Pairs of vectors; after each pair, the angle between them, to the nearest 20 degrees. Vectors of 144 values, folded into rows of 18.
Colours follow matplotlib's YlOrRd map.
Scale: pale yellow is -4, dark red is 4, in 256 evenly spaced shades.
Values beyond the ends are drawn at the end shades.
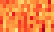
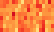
40 degrees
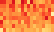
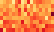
160 degrees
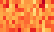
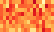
160 degrees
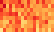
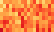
160 degrees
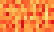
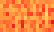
20 degrees
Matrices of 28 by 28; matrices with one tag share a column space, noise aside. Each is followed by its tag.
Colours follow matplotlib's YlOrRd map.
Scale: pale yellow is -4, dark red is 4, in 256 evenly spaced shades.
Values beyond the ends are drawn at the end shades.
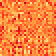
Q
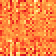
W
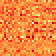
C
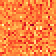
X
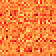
C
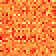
C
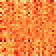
W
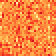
Q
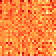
W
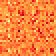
C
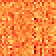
Q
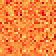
C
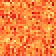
Q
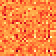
C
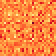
C
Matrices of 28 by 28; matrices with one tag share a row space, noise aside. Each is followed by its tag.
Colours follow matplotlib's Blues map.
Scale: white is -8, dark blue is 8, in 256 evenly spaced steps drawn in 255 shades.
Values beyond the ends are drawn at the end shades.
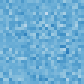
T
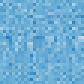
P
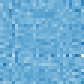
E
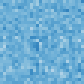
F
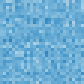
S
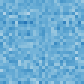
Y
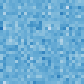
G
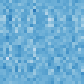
P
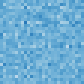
G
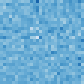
F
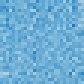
P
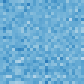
S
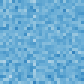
P
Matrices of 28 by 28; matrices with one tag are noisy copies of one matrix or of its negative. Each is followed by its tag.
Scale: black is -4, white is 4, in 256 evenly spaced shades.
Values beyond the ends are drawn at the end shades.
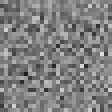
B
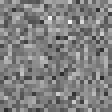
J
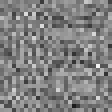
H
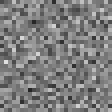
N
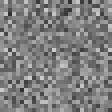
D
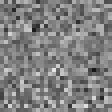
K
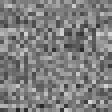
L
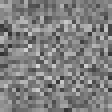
B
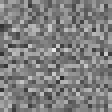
B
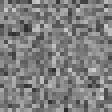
K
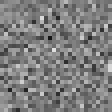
B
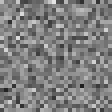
N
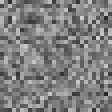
J
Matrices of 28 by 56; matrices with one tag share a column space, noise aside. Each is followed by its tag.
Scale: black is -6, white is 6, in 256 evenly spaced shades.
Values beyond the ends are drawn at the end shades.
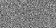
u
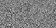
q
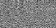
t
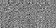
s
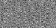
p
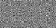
p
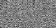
t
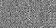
p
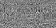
q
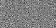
t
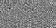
s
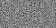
p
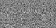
q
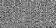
p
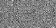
p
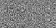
q
